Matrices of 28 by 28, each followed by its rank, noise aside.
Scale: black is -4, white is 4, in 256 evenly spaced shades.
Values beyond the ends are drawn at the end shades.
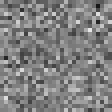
six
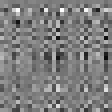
two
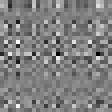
two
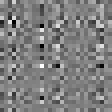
two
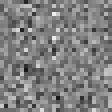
six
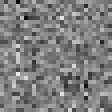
six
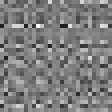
three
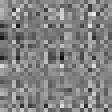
three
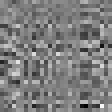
three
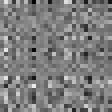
three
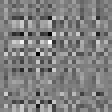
two
